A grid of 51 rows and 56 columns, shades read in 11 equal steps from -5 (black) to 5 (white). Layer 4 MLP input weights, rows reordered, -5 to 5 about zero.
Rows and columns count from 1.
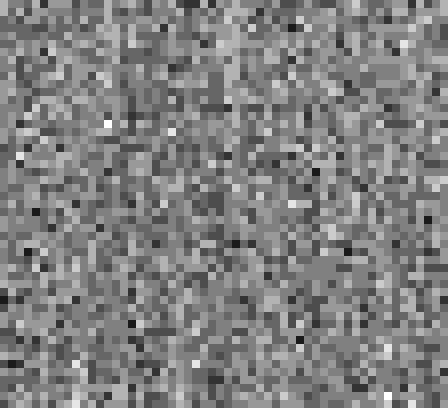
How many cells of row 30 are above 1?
5
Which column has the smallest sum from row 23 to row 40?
40
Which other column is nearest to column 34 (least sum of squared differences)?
47
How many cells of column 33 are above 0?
22
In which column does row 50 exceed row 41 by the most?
49
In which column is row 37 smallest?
17
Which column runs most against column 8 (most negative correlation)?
36
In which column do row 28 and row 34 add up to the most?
10
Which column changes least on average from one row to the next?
24
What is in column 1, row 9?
0
